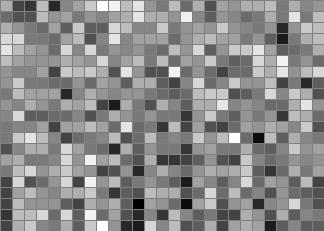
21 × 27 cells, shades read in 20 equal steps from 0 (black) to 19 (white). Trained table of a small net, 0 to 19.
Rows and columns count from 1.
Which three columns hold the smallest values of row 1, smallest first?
5, 3, 2
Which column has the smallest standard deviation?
4
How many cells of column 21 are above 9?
14
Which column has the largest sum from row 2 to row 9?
17
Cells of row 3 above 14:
5
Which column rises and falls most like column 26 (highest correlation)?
11
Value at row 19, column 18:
15
